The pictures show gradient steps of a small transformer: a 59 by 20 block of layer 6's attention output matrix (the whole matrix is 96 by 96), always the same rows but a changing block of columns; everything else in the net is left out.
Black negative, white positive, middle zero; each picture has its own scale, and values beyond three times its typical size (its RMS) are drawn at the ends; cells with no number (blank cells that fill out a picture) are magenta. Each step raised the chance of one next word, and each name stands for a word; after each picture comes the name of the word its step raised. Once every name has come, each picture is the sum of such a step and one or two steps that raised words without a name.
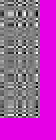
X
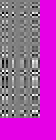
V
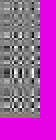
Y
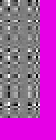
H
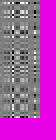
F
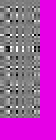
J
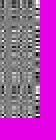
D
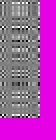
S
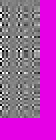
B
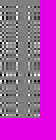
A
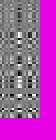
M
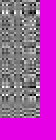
X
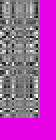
M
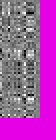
S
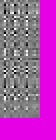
B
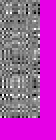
M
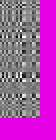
A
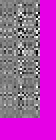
B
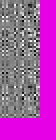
D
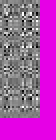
J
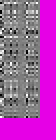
F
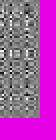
B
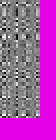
S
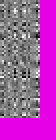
Y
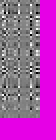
B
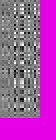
Y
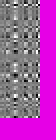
A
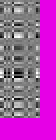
Y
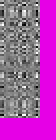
X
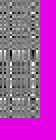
B
